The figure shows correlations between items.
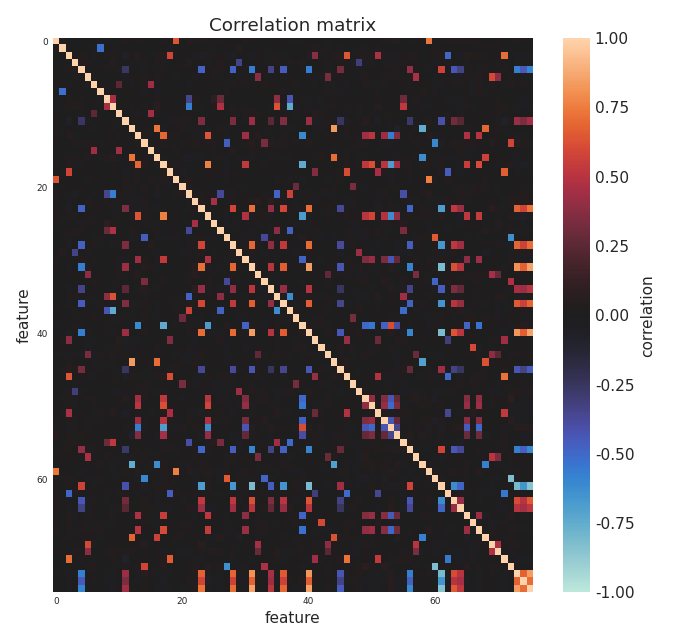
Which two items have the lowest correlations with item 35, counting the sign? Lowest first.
37, 21
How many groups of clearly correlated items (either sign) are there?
14
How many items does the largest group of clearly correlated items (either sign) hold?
16
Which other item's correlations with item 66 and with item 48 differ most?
42
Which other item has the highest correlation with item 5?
69
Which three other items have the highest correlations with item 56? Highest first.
61, 4, 45
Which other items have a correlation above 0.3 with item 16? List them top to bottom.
12, 44, 68
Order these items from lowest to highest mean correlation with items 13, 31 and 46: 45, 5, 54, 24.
45, 5, 54, 24
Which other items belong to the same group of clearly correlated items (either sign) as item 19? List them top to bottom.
0, 59
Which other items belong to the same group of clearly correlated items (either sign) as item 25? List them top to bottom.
22
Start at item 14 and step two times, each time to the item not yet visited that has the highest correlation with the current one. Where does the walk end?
33
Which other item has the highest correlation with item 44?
12
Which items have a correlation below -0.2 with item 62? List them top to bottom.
2, 18, 41, 46, 51, 71
